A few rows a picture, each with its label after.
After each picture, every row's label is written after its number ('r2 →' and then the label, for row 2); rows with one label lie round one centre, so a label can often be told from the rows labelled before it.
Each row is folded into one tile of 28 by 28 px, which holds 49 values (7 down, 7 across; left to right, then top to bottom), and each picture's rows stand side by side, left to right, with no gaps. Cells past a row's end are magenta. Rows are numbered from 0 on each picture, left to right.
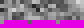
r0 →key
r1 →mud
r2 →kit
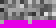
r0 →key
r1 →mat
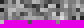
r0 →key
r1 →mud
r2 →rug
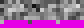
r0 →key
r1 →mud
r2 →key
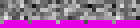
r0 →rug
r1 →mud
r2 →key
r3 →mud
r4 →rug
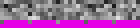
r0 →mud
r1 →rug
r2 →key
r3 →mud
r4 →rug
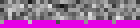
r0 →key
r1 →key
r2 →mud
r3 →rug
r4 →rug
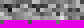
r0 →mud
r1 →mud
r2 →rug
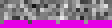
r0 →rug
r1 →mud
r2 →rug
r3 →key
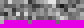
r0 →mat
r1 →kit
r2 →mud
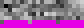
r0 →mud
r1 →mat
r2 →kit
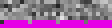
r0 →mud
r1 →mat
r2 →rug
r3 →kit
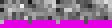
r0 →key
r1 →kit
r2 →key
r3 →kit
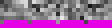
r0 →kit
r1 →mud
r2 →rug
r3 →mud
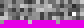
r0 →rug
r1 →key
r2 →mat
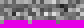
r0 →mat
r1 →mat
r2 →mud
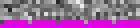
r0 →mud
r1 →mat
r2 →kit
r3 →key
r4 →mat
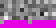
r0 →rug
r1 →mat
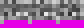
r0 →mat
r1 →mat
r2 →mat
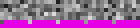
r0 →mud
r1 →mat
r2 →key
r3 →rug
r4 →rug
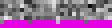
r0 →rug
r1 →kit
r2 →mat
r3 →mud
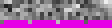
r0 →mud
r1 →key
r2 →key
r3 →kit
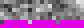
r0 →mud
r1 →key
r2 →kit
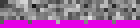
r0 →kit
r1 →mud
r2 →key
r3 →rug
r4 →rug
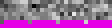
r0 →kit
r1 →mud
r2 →mat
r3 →key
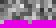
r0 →key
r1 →rug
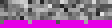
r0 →kit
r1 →key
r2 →mud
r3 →mat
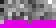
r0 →key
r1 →kit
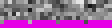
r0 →mat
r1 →key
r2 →kit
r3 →mud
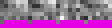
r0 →kit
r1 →kit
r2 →rug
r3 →kit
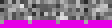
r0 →key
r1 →mat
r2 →rug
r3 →key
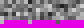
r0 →mat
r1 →key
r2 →mud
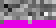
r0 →mud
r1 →mat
